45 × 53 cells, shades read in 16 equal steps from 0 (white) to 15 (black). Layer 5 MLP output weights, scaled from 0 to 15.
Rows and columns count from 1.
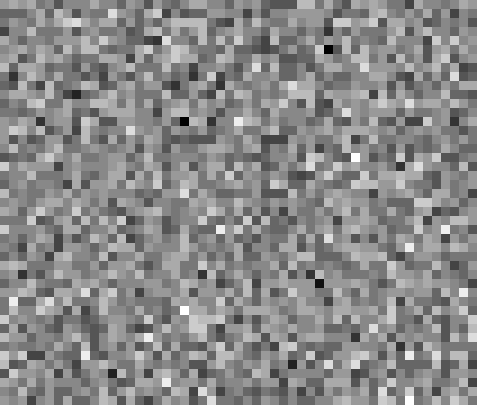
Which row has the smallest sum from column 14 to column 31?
35
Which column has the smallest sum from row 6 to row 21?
41
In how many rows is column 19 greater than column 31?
20
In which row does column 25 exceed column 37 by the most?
27
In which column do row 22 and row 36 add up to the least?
1
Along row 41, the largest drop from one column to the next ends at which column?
34
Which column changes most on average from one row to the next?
25
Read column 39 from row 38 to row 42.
7 6 6 5 6
